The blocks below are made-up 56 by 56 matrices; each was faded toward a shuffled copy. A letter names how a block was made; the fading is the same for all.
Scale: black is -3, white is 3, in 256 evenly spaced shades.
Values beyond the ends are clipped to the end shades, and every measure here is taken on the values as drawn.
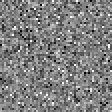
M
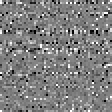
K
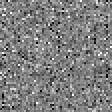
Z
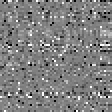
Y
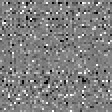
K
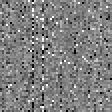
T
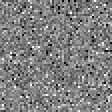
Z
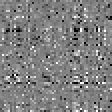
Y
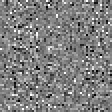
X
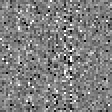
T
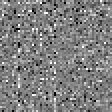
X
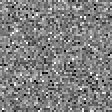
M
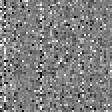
T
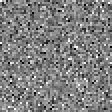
M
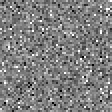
Z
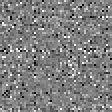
X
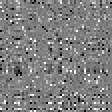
Y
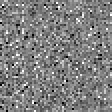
Z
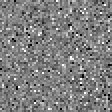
Z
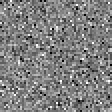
M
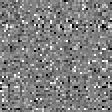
K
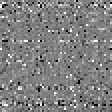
K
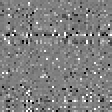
Y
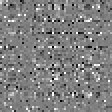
Y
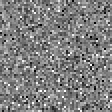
M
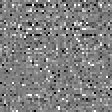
K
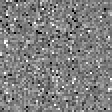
Z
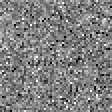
M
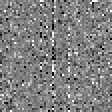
T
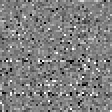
X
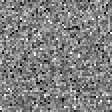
M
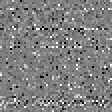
K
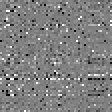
Y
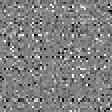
Y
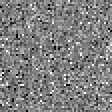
Z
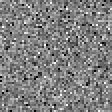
M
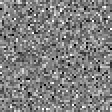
M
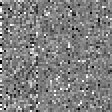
T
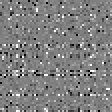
Y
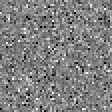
Z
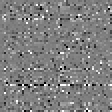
Y
